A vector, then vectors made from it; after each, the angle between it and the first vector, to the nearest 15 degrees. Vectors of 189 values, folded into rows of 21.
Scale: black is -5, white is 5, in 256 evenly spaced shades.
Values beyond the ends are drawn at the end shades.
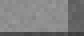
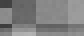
120 degrees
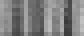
90 degrees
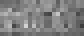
60 degrees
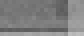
150 degrees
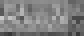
45 degrees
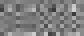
105 degrees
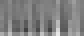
120 degrees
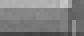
45 degrees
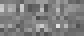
75 degrees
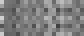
90 degrees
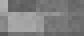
60 degrees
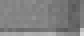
105 degrees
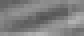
120 degrees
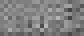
60 degrees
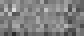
60 degrees
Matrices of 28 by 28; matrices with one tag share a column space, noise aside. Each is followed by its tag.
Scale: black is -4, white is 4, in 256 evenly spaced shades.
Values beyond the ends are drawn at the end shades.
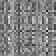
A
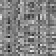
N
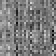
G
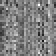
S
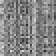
N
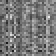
N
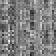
G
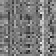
N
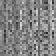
G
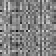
A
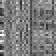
G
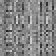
A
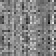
A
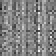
A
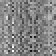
N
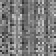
N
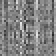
G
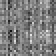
G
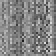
N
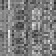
G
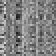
N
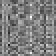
N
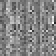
A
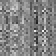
A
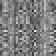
A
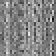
S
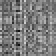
A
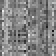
G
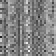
N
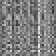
N
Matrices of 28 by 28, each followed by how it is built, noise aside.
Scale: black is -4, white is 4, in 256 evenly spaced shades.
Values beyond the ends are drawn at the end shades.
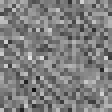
Toeplitz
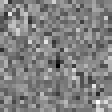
banded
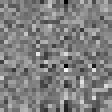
low rank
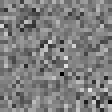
block diagonal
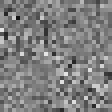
block diagonal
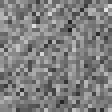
Hankel
